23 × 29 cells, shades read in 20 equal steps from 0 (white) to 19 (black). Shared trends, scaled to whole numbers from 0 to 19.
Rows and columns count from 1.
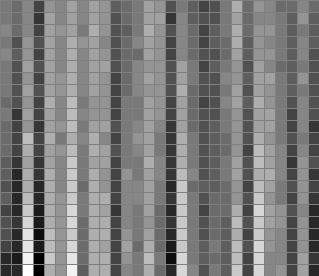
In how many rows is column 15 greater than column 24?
18
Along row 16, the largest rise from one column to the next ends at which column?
4
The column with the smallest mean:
7
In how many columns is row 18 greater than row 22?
13
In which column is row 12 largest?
16
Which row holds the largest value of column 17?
1
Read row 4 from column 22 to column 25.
6 12 8 9
